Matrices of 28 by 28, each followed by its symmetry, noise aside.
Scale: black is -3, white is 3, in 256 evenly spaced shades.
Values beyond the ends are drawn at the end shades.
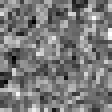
symmetric.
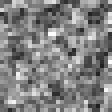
symmetric across the other diagonal.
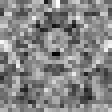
mirrored left to right.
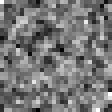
symmetric.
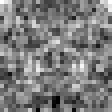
mirrored left to right.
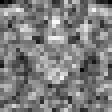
mirrored left to right.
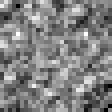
symmetric.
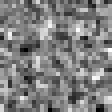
antisymmetric.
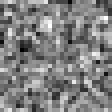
antisymmetric.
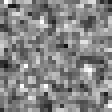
symmetric across the other diagonal.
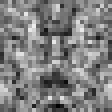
mirrored left to right.
